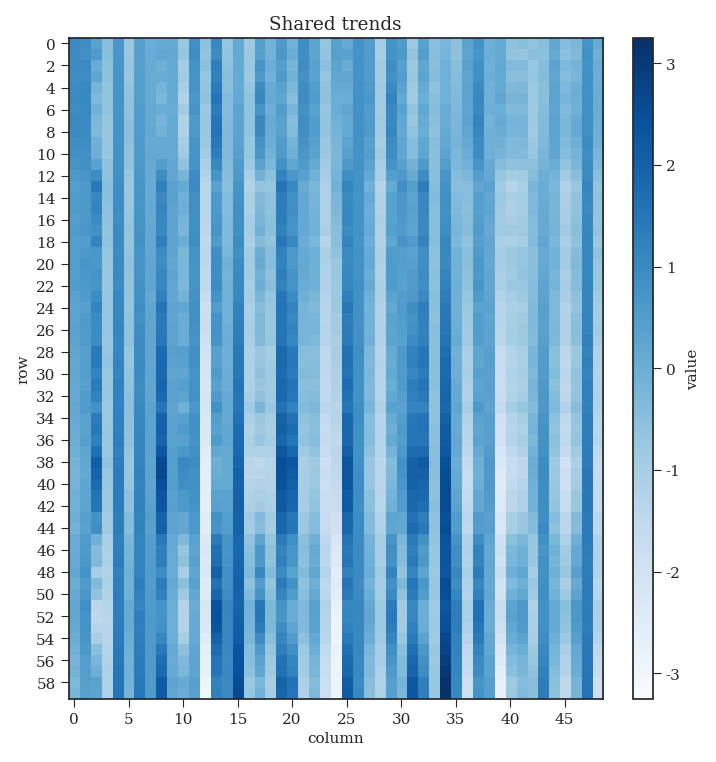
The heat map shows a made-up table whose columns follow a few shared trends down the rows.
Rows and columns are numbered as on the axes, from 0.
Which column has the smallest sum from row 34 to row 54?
12
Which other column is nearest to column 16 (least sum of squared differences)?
40
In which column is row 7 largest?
13
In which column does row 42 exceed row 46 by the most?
2
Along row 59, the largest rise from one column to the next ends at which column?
25
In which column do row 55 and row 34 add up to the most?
34
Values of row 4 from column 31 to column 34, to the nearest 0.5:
-1 0 -0.5 0
